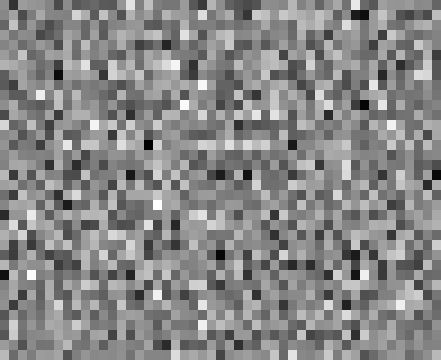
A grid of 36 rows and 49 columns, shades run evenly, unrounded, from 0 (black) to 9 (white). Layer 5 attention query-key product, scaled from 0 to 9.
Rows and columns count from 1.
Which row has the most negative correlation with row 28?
25
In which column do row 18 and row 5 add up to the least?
28
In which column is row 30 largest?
18
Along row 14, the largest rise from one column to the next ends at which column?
14
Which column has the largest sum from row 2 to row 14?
31
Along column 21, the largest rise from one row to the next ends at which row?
11
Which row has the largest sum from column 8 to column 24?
15
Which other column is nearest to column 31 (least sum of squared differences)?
24
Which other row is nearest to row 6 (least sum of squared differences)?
16
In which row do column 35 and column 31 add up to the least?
34
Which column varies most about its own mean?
40
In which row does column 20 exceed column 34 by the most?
7
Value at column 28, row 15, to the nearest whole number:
8
